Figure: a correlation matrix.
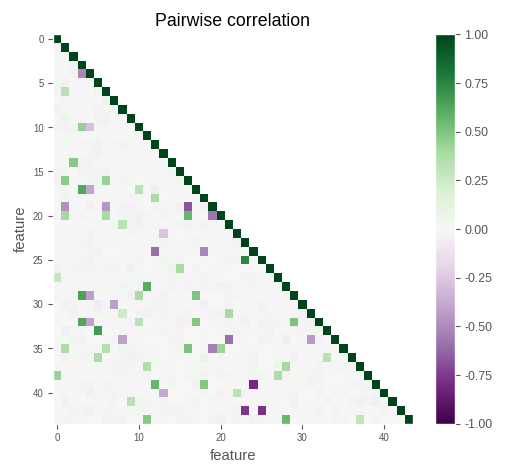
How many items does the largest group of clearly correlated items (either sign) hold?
6
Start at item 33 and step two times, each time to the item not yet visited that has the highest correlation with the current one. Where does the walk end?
36
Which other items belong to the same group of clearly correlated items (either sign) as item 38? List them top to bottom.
0, 27
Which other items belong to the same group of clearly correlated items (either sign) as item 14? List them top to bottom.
2
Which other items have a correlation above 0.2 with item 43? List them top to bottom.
11, 28, 37
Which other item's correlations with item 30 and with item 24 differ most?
39
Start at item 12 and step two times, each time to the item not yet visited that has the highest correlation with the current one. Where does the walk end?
18
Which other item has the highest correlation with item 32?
3
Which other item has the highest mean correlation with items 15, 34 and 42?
26
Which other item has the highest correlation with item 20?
16
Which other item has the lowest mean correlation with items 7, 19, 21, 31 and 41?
34
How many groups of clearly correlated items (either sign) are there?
13
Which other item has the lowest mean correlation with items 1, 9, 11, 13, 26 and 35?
19
